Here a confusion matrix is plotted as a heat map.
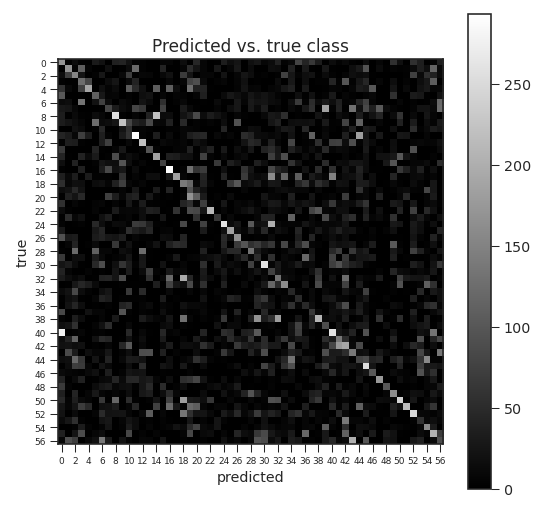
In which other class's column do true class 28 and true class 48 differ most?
2
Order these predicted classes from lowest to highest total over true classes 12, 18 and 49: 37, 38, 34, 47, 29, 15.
47, 15, 37, 34, 29, 38
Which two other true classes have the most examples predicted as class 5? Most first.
9, 28
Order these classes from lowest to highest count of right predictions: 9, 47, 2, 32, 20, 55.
20, 32, 2, 47, 55, 9
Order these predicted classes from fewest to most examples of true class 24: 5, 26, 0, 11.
0, 26, 5, 11
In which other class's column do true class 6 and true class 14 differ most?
56
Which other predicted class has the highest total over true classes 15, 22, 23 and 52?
34
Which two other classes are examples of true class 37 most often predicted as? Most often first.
9, 0
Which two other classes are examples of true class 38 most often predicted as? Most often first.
32, 29
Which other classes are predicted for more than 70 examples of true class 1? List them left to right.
3, 11, 45, 55
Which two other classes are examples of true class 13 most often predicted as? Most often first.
52, 0
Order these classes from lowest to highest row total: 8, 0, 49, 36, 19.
19, 36, 49, 0, 8
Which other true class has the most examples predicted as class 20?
51
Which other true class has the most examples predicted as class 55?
40
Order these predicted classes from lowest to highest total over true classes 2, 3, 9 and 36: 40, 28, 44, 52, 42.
28, 40, 52, 44, 42
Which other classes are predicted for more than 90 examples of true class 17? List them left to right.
31, 33, 35, 40
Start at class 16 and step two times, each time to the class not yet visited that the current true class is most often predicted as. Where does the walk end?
54
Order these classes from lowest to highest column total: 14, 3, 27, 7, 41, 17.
17, 27, 14, 7, 41, 3
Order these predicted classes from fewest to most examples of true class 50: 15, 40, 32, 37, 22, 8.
15, 40, 37, 22, 32, 8
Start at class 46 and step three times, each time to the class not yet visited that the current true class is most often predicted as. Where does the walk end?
41
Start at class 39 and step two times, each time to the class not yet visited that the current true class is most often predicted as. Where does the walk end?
30
